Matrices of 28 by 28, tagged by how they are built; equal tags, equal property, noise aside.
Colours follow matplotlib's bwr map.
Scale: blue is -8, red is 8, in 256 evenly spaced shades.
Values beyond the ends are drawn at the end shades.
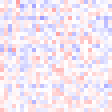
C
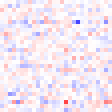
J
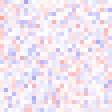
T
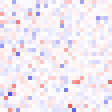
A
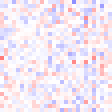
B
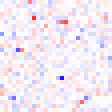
A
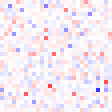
A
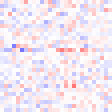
J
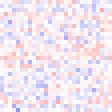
C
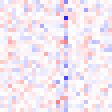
B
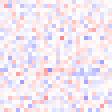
J
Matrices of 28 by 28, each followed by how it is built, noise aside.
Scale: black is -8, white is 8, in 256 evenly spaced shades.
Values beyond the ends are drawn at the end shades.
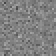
repeating rows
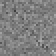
banded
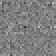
uneven rows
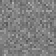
repeating columns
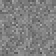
repeating columns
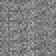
repeating rows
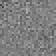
block diagonal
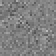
block diagonal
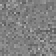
block diagonal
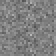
repeating rows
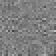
low rank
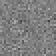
low rank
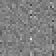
uneven columns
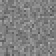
repeating rows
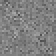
banded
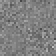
block diagonal
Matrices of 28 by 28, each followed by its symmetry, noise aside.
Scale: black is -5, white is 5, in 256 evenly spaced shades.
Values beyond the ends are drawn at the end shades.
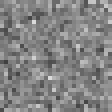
symmetric across the other diagonal.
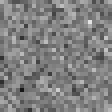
symmetric across the other diagonal.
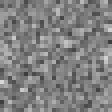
same after a half turn.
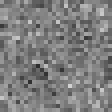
symmetric across the other diagonal.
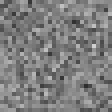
symmetric.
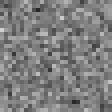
same after a half turn.
